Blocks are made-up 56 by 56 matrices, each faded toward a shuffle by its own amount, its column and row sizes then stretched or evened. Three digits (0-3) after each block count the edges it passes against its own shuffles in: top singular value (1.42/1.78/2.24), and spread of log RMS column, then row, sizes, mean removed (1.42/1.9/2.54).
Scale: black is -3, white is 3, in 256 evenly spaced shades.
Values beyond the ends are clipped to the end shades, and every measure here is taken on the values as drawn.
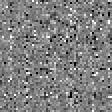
1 2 1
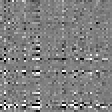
3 3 3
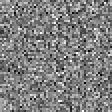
1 0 0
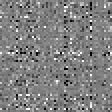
0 3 3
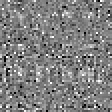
2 1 1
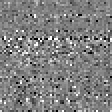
1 1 3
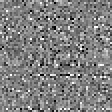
2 1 2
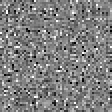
1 1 1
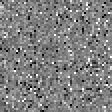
0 1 0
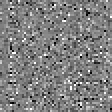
1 2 1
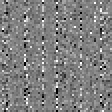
0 3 0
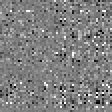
1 2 2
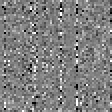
2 3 1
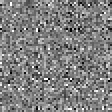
1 1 2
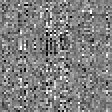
1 3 0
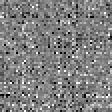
1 1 3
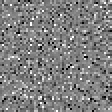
2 0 0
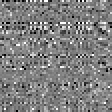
3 0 3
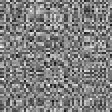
3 1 1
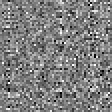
2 2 0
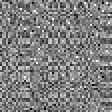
3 0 0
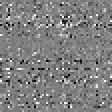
1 2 3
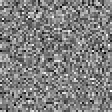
2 0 0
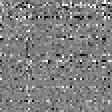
1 2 3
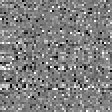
2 0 2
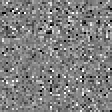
1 2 2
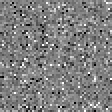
1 1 1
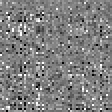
2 3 2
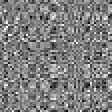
3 1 1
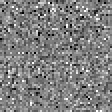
0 1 1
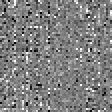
0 3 1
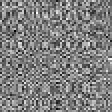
3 2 1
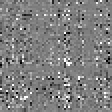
0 3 3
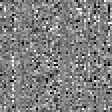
0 3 1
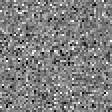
0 1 1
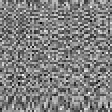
3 0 1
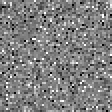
0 0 0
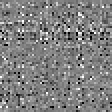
2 3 3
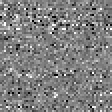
0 1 3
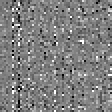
2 3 1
